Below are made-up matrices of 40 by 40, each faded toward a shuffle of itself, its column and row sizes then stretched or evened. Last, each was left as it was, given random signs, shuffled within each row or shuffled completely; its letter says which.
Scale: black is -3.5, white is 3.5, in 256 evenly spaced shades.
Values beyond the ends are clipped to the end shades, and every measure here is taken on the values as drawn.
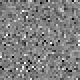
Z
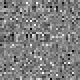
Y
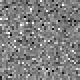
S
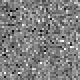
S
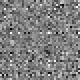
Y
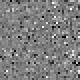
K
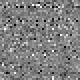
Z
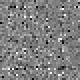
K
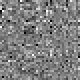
Y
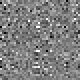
Y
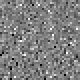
S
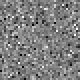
S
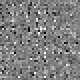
K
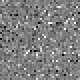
Z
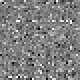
Z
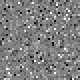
S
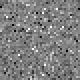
S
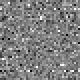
Z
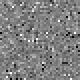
S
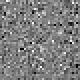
K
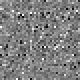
Z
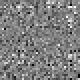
K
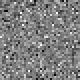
S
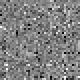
K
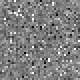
S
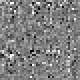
Y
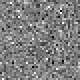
S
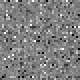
Z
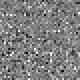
Z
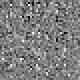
K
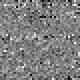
Z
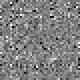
K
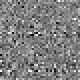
Y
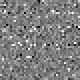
Z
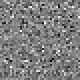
K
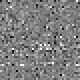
Y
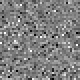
Z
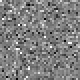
S
